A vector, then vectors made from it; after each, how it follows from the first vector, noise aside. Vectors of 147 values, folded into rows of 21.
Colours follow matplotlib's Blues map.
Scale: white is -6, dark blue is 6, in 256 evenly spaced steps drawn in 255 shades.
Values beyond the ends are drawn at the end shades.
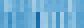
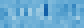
reversed, partly zeroed.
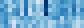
reversed, scaled up.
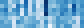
reversed, scaled up.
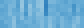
reversed, shrunk.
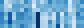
scaled up.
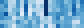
reversed, scaled up.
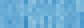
wrapped around, shrunk.
